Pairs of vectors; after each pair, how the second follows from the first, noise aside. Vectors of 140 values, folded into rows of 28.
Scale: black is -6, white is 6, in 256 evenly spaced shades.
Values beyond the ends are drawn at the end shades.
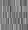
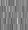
reversed, negated, partly zeroed.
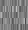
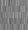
wrapped around, shrunk.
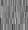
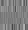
partly zeroed.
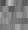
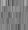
negated, partly zeroed.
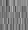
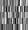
reversed, negated, scaled up.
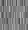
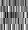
reversed, negated, scaled up.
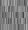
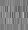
negated, partly zeroed.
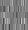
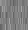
wrapped around, shrunk.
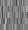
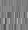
negated, partly zeroed.
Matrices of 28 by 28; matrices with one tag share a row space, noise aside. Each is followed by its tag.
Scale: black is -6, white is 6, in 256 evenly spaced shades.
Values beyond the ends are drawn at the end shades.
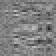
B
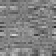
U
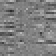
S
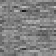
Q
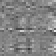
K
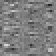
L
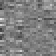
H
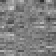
S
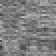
Q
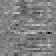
B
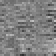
K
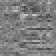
B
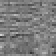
U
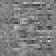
B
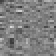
H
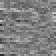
U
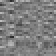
H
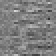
B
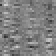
L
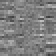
S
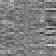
S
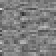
Q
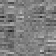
S
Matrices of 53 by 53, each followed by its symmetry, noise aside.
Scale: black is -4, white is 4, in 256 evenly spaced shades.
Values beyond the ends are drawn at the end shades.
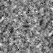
same after a half turn.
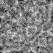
symmetric.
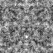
mirrored left to right.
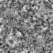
symmetric across the other diagonal.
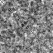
symmetric.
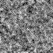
no symmetry.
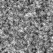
no symmetry.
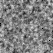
no symmetry.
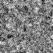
antisymmetric.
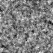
no symmetry.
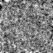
antisymmetric.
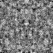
mirrored left to right.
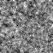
antisymmetric.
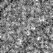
symmetric.
